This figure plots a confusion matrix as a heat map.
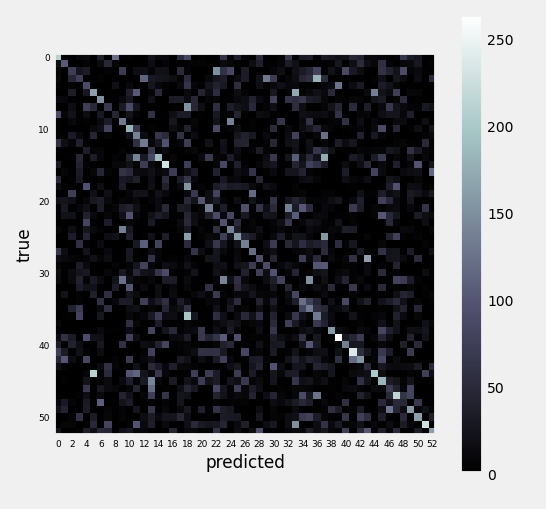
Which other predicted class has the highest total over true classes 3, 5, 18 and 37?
36
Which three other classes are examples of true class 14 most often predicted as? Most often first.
37, 11, 33
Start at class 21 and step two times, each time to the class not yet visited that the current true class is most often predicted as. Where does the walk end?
10
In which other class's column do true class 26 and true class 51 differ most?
33
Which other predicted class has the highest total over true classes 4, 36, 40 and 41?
18
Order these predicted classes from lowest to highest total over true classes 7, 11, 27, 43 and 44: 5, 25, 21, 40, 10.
40, 21, 25, 10, 5
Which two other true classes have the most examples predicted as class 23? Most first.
31, 39
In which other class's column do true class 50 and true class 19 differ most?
27
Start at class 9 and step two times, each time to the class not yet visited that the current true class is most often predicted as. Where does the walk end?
22
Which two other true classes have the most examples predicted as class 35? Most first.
31, 40
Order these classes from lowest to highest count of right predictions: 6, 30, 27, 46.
46, 30, 27, 6
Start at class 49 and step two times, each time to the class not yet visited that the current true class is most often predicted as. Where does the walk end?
13
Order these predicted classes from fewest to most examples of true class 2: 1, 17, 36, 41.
1, 41, 17, 36
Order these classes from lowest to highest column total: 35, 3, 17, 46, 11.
17, 3, 46, 11, 35
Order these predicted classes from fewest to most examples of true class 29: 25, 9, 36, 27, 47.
9, 25, 47, 27, 36
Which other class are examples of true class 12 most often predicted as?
15
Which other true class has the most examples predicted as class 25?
39
